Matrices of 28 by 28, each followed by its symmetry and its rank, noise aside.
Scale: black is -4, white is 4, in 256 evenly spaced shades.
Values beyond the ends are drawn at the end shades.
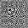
symmetric, rank four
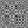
symmetric, rank two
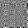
antisymmetric, rank two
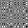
symmetric, rank two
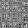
symmetric, rank four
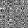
no symmetry, rank four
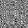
no symmetry, rank four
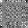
symmetric, rank three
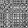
symmetric, rank three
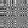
antisymmetric, rank two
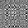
symmetric, rank two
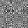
no symmetry, rank four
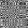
no symmetry, rank three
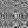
no symmetry, rank three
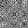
symmetric, rank four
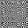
antisymmetric, rank two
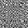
no symmetry, rank four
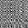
no symmetry, rank two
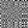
antisymmetric, rank two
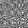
no symmetry, rank three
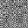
no symmetry, rank four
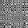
no symmetry, rank four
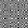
no symmetry, rank two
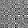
antisymmetric, rank two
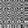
antisymmetric, rank two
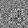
symmetric, rank three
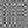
antisymmetric, rank two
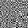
antisymmetric, rank four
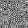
no symmetry, rank four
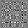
antisymmetric, rank two
